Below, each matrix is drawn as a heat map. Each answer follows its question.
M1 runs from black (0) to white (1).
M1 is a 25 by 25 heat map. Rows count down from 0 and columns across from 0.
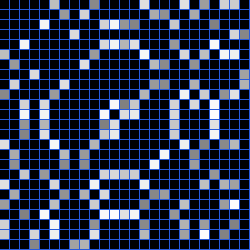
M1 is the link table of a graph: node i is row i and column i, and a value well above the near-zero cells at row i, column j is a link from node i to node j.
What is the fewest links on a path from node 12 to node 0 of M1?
7
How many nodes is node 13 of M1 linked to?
6
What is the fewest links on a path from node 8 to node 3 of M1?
2
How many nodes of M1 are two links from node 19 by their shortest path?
8
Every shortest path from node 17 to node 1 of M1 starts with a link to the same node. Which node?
node 10
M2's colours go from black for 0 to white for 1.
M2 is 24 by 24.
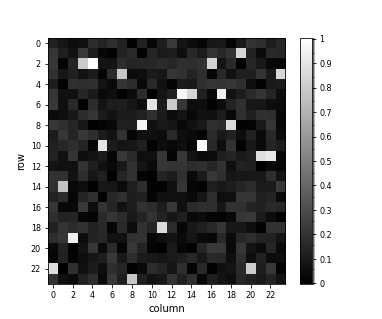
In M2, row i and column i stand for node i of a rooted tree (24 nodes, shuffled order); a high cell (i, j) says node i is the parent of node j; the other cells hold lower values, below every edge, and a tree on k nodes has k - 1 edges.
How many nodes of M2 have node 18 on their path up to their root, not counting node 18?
5
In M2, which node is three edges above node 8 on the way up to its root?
2
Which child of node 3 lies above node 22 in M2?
23
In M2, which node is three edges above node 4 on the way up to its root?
1
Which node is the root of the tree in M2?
6
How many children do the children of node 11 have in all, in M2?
2
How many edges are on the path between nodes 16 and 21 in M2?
7
